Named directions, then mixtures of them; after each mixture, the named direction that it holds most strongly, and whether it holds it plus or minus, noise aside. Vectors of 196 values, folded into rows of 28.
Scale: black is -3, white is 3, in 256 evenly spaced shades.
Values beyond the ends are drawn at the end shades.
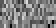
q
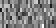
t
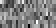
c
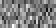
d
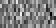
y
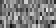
q, plus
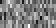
c, minus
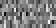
y, minus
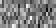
d, plus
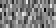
t, minus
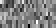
c, plus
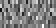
t, plus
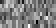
c, minus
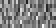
y, plus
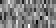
c, minus
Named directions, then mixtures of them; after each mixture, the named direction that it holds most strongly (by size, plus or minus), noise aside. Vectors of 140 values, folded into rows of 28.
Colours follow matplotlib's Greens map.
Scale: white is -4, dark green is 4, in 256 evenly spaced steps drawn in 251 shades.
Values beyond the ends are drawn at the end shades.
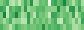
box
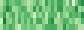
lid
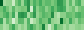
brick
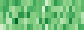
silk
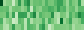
brick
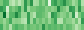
box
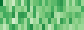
brick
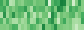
box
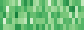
box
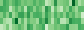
silk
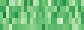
box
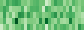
silk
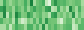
box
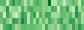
box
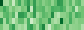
brick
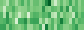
silk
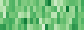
silk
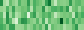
silk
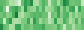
box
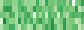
lid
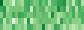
brick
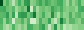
brick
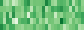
silk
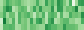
lid
